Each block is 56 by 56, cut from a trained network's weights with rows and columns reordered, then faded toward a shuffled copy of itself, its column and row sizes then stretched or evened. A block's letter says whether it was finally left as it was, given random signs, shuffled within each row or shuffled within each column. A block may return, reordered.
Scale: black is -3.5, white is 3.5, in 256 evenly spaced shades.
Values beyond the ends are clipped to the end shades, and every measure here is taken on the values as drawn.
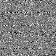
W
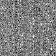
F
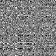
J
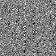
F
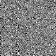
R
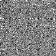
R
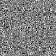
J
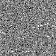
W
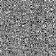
J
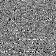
W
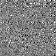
R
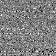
W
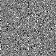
F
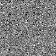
R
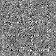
R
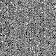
F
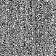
F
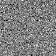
W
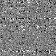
R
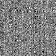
J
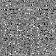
R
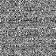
J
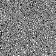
F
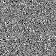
W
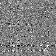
R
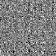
J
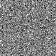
F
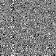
R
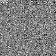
R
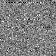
W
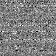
W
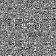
J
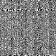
J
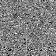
W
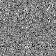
W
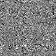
R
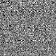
R
